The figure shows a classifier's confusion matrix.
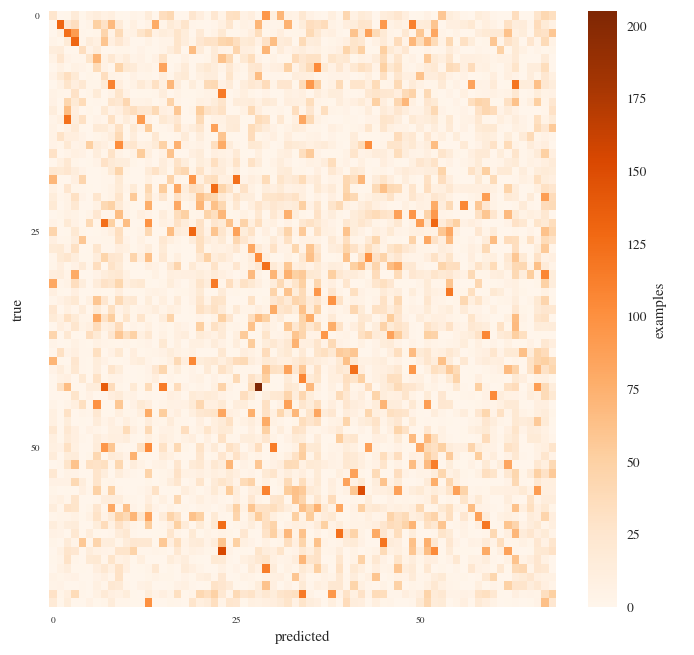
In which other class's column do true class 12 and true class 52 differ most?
2
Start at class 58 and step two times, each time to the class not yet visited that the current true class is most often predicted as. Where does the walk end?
22
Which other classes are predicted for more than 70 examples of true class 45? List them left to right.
6, 32, 51
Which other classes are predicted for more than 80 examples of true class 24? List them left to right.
7, 13, 50, 52
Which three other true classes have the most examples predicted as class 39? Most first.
60, 57, 49
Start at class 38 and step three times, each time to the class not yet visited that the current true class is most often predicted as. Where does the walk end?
36
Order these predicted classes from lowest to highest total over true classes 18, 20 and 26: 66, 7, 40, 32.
7, 66, 32, 40
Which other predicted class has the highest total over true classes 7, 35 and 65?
28
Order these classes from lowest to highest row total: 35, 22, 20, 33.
33, 35, 20, 22
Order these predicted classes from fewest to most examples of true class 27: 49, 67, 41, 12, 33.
12, 49, 41, 33, 67
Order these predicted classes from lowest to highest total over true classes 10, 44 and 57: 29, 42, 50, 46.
46, 50, 29, 42
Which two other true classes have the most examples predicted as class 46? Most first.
37, 29
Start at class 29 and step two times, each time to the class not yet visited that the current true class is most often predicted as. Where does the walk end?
66
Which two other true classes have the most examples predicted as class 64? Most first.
39, 29
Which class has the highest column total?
34
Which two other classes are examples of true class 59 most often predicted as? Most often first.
23, 49
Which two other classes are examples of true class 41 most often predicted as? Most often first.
49, 32
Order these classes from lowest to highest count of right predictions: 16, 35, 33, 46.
46, 33, 16, 35
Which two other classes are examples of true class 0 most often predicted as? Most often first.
29, 31
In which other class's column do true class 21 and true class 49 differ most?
67
